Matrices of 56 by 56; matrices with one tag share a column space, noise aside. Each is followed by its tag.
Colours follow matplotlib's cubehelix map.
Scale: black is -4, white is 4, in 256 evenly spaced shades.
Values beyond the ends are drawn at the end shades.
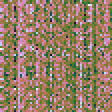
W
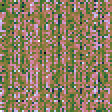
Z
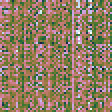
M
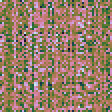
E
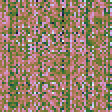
E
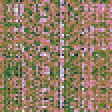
W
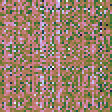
M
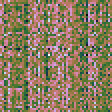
W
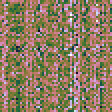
W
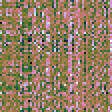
E
